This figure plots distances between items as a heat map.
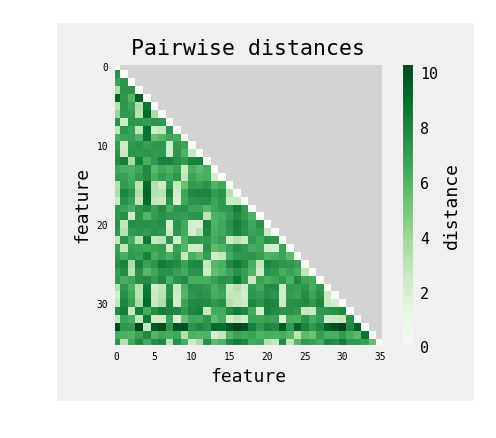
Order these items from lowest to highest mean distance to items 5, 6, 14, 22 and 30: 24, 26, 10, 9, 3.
3, 9, 24, 26, 10
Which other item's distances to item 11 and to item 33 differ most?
20
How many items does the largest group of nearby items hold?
13
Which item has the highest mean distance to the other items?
33
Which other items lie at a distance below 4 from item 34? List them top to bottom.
9, 13, 14, 24
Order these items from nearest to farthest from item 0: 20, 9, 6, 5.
5, 6, 9, 20
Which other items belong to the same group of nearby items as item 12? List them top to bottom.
2, 19, 25, 26, 31
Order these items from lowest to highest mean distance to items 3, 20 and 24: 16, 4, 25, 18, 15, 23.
23, 15, 16, 18, 25, 4
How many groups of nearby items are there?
6
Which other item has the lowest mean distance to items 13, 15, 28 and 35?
32
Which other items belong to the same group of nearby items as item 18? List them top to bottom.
27
